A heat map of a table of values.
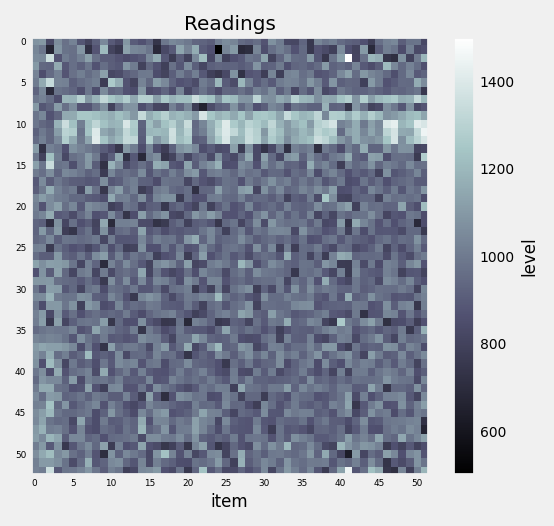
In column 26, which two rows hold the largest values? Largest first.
11, 10
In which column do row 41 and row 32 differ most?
1
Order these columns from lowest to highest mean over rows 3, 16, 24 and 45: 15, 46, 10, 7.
15, 7, 10, 46
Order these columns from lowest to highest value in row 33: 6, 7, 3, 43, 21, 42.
43, 21, 6, 7, 42, 3
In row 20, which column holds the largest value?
51
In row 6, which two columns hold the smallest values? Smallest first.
2, 51
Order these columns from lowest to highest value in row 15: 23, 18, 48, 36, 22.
18, 48, 22, 23, 36
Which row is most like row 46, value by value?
47
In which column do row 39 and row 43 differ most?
25
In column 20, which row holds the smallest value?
34
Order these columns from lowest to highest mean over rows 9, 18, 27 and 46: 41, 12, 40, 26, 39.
41, 40, 26, 12, 39
